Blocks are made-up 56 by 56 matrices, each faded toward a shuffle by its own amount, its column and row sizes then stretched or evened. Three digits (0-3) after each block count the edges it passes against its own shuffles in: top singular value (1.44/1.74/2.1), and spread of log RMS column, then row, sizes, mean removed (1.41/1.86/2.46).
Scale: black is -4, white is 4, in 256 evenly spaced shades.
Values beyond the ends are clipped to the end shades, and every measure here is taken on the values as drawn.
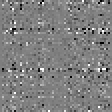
0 3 3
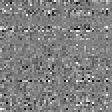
2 2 3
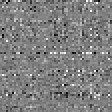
1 1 3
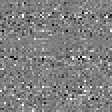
1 1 3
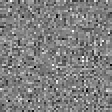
3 1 1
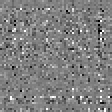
0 2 3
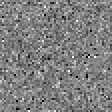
0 0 0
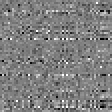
3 1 3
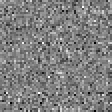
1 0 2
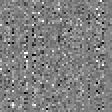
0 3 0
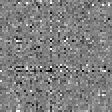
2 2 2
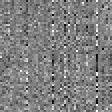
3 3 0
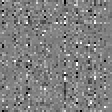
2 3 1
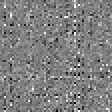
0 3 2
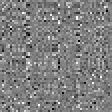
3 2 0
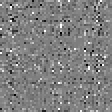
2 2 2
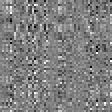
3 3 0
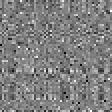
3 0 1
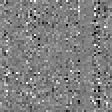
0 3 1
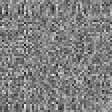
3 2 0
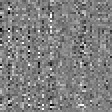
2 3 1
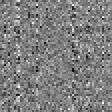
2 3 0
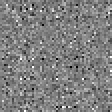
0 2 1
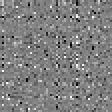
3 2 1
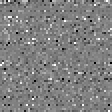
0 0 3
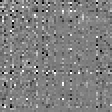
2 3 2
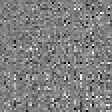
2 3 1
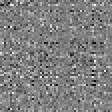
2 2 3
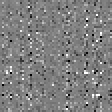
0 3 1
